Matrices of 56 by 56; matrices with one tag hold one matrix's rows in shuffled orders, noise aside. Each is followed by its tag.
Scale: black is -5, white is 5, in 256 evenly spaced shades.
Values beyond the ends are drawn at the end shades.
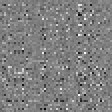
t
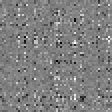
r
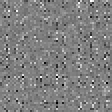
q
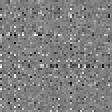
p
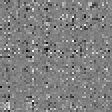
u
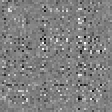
t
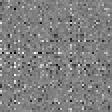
p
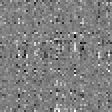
r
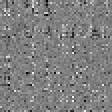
u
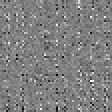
q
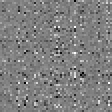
r
